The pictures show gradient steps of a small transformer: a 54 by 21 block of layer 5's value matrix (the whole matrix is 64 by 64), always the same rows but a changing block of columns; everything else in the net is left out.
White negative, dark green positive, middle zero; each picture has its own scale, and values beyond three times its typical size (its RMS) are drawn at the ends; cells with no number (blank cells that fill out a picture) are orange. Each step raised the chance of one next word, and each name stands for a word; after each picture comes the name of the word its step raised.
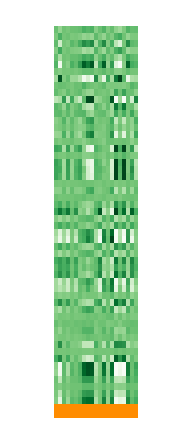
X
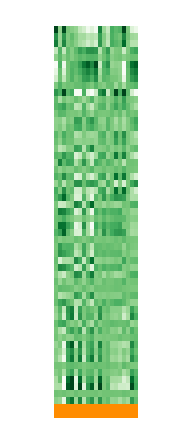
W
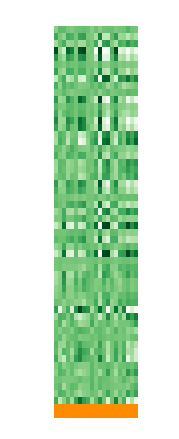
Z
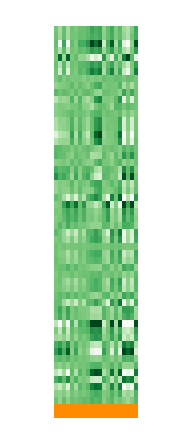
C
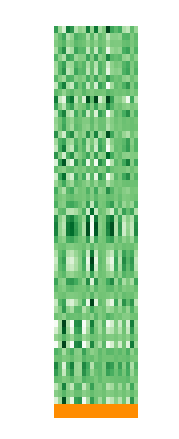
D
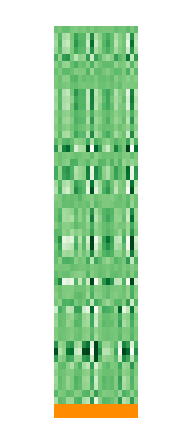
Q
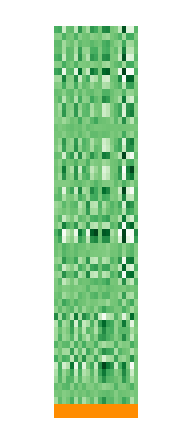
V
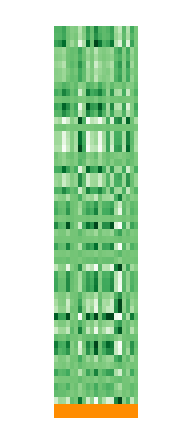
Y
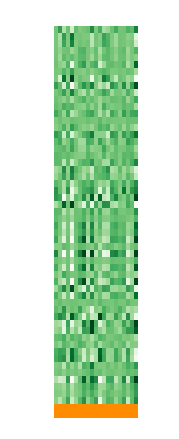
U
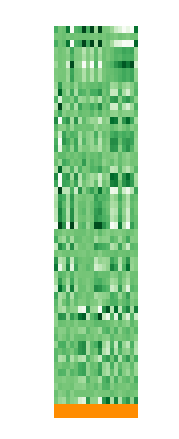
Y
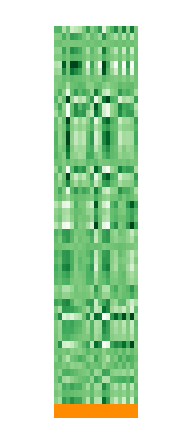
Y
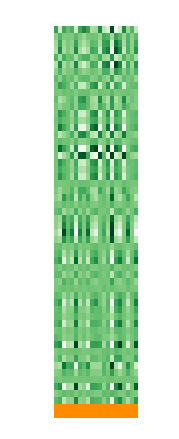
D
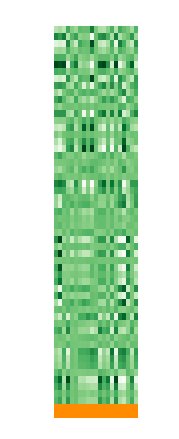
U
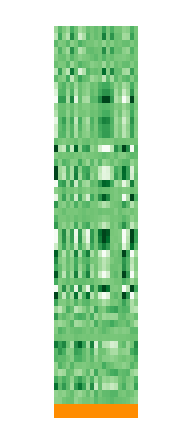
Z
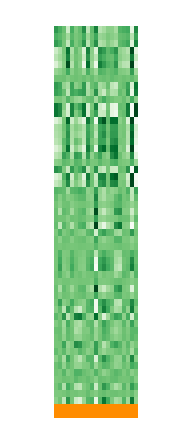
Y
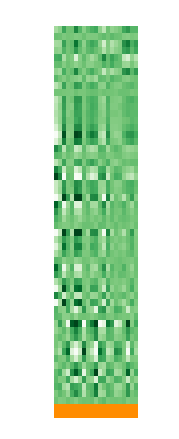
C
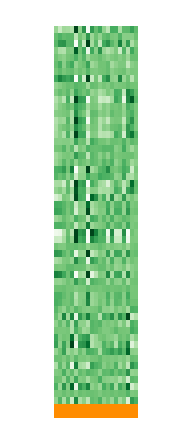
Z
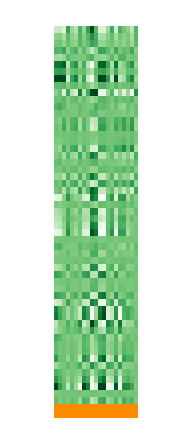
W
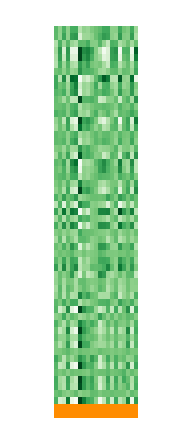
X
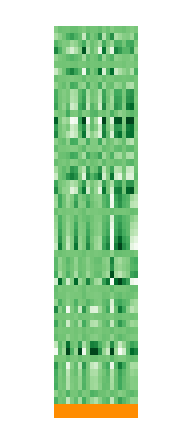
Q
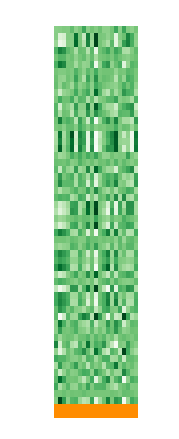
Y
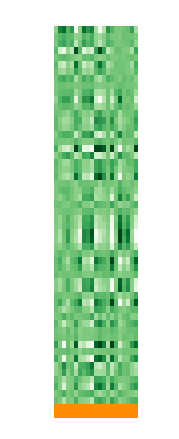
D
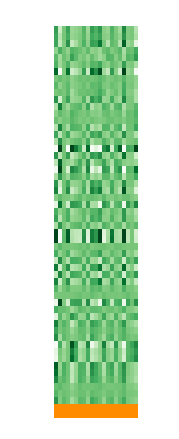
V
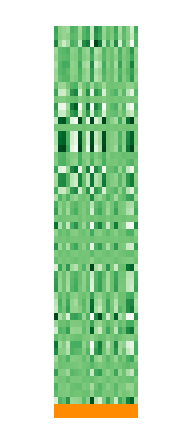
Y
